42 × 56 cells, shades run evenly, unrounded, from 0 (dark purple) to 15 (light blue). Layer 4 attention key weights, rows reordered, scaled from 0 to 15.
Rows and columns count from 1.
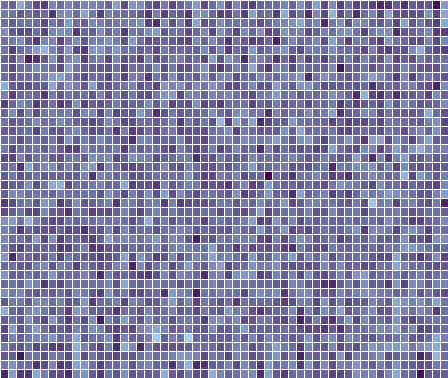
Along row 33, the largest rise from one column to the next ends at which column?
22
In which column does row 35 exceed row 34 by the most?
1
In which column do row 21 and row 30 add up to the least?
17
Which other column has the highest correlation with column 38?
9
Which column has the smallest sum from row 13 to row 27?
25
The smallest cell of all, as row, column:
20, 34
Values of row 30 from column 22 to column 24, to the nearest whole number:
5 7 11
